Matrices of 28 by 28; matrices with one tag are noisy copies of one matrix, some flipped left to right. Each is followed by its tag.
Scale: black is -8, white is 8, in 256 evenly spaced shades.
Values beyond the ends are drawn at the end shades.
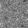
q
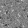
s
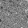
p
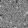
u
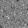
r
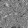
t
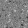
s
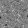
s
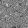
t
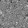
u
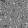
q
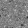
s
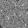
r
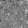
p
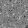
r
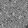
r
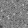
r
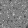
r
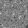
r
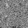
t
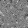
u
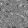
t
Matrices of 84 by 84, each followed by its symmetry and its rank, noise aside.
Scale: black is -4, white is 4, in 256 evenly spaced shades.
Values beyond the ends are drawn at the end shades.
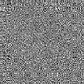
antisymmetric, rank twelve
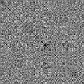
symmetric, rank eight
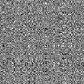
antisymmetric, rank eight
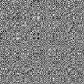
symmetric, rank eight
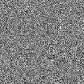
no symmetry, rank sixteen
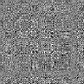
symmetric, rank eight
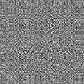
antisymmetric, rank eight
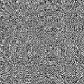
antisymmetric, rank twelve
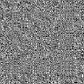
antisymmetric, rank twelve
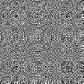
symmetric, rank eight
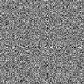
no symmetry, rank eight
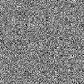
no symmetry, rank sixteen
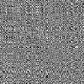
antisymmetric, rank eight
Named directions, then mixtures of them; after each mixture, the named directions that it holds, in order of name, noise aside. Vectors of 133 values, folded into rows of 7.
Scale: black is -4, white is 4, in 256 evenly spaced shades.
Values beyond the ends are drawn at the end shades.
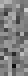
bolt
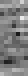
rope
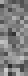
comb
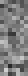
comb.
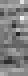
rope.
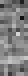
comb, rope.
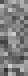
comb.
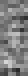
comb, rope.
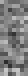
comb, rope.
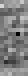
bolt, rope.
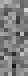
bolt.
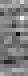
rope.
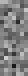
bolt, comb.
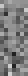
bolt, comb.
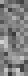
comb.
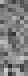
comb.
